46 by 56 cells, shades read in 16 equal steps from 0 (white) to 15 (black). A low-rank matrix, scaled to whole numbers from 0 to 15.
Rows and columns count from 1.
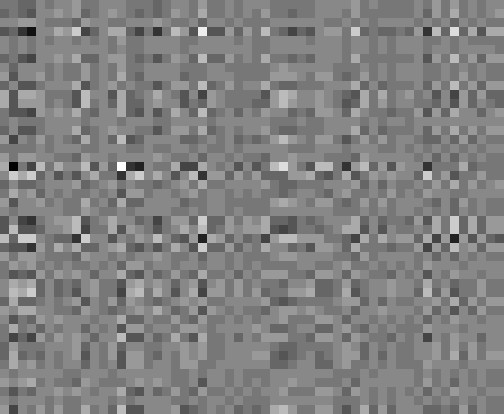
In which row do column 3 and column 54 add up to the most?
4
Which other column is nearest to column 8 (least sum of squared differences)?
28
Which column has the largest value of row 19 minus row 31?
2
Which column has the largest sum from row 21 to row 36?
14
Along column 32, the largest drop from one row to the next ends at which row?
27
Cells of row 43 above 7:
23
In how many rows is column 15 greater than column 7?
24
